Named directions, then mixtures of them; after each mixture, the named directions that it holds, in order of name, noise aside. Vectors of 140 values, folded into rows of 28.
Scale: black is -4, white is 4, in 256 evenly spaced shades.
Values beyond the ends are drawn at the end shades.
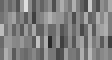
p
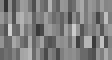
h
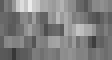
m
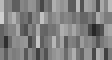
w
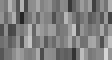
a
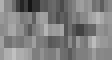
m.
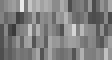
a, m.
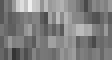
m.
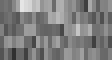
m, p.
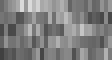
a, m.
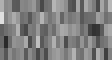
w.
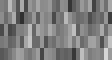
a.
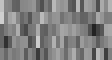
w.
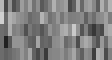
h, w.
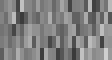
a, p.
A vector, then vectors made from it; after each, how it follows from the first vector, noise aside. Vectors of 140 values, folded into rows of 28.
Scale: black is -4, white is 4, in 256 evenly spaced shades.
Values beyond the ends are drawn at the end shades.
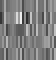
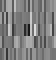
wrapped around, negated.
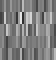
sign-scrambled.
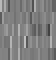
reversed, partly zeroed.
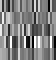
reversed, scaled up.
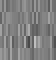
reversed, shrunk.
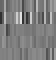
partly zeroed.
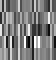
reversed, scaled up.
